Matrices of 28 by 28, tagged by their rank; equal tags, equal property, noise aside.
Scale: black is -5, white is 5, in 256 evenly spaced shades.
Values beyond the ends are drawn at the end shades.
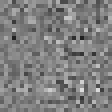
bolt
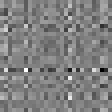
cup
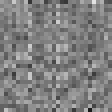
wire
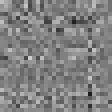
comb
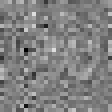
comb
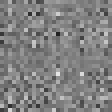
bolt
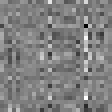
wire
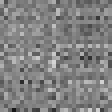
comb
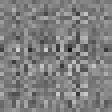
wire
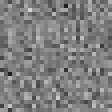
bolt
